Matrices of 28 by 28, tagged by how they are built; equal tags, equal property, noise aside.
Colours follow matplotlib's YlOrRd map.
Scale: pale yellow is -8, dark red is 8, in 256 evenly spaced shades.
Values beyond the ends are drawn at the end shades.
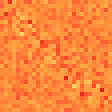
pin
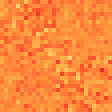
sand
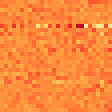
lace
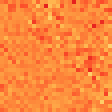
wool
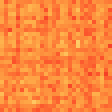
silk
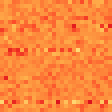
lace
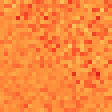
wool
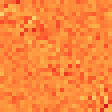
pin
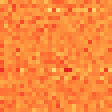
lace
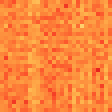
silk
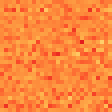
lace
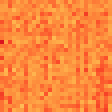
silk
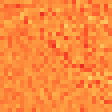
wool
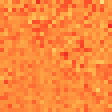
wool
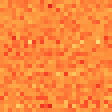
lace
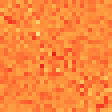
sand
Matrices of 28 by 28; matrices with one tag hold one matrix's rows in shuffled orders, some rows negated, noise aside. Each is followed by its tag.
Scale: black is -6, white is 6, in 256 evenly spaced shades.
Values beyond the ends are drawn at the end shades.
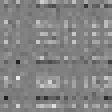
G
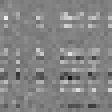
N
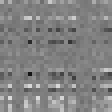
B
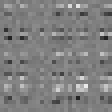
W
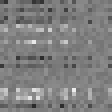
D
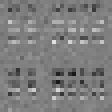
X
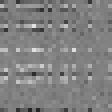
D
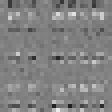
X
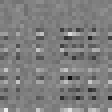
N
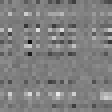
B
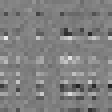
N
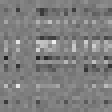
G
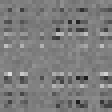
W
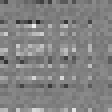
D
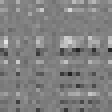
N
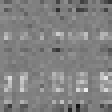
W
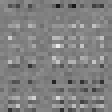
X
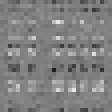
X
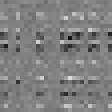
N
